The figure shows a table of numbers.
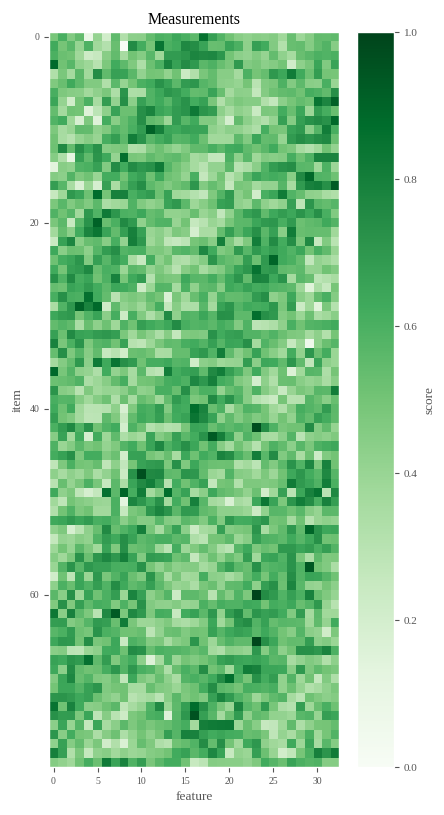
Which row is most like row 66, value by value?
11
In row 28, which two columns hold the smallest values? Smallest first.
13, 7
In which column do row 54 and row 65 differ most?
8
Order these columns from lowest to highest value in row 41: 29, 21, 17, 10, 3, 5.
5, 3, 21, 29, 10, 17
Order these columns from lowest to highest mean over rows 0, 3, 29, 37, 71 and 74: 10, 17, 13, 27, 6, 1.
6, 10, 27, 13, 1, 17
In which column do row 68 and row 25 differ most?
17
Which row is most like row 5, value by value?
51
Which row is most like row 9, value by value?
16
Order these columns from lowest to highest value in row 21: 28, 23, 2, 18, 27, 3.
18, 2, 28, 3, 23, 27
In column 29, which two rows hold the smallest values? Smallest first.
33, 27
